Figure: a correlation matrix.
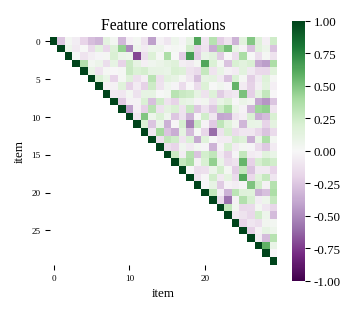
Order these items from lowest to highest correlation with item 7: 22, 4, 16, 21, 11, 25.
22, 11, 4, 21, 16, 25
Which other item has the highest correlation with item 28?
27
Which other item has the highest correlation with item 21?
16
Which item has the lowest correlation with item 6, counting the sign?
0
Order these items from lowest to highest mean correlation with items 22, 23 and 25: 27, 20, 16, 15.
20, 15, 27, 16
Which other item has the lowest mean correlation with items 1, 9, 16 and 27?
10
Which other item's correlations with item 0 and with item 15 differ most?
19
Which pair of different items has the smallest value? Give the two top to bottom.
2, 11
